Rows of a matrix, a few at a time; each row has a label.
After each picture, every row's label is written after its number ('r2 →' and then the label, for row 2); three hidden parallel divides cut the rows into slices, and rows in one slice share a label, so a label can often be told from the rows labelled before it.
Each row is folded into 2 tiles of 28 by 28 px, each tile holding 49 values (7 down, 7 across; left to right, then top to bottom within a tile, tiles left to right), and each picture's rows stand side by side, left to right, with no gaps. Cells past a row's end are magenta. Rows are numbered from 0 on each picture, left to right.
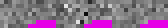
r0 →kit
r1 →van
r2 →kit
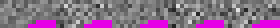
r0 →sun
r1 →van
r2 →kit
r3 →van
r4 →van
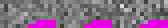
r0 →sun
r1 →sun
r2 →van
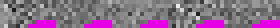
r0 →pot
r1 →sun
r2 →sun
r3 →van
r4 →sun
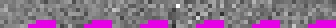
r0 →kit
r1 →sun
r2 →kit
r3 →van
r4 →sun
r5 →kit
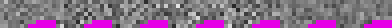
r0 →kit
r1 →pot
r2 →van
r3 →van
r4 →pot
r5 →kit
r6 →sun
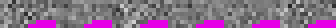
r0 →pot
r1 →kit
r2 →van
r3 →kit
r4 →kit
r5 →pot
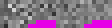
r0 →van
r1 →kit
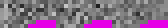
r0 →pot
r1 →van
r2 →kit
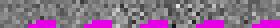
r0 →kit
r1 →sun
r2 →pot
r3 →van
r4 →kit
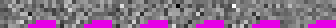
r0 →van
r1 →van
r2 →van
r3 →pot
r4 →van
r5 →sun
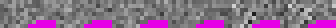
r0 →sun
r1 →sun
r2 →sun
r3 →sun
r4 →van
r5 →van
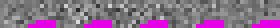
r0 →kit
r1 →van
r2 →van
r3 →sun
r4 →kit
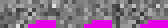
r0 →van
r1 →sun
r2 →van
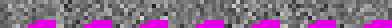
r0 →sun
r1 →pot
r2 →van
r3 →kit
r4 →van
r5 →pot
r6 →sun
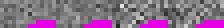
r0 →sun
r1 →sun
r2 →van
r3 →van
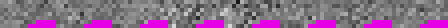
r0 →sun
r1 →kit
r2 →sun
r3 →pot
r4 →pot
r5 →kit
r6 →kit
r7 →kit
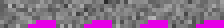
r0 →sun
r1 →kit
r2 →kit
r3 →sun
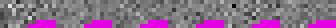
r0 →van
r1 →sun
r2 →sun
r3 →sun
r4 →pot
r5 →kit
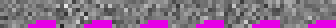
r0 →sun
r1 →van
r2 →sun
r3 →kit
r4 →van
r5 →sun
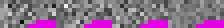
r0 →pot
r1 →van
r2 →pot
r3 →sun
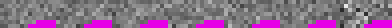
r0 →sun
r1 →sun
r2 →sun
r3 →sun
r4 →kit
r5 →sun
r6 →van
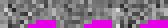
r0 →pot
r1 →kit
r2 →pot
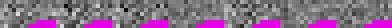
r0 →pot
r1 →pot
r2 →pot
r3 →sun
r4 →pot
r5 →sun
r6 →sun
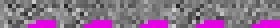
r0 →pot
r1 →pot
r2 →kit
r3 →pot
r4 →kit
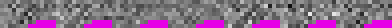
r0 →pot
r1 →pot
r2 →kit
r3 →kit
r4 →pot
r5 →pot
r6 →pot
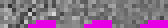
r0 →pot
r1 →sun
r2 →kit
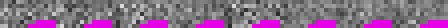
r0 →pot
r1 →pot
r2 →van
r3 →kit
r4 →van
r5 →sun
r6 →sun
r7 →sun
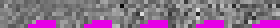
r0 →kit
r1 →kit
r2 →pot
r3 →van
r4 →pot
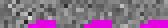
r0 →van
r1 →kit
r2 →sun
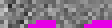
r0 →pot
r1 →sun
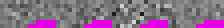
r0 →kit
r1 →kit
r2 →van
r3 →sun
